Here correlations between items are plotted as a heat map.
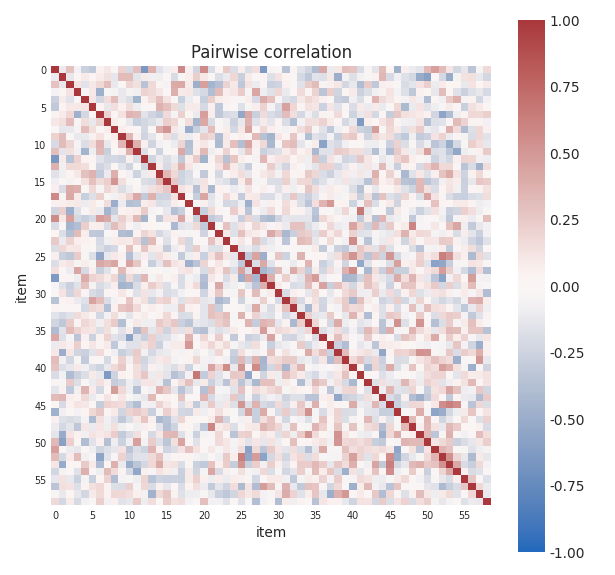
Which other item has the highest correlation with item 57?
39
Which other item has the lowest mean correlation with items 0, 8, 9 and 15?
12
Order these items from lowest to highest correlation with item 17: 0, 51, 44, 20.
51, 44, 20, 0
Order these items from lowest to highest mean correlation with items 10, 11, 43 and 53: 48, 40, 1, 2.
1, 2, 48, 40
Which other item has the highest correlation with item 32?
27
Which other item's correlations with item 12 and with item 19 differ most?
35
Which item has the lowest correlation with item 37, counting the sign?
57
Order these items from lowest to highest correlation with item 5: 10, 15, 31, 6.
6, 10, 15, 31
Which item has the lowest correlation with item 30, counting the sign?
58
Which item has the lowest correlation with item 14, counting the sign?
47
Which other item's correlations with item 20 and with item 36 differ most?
29
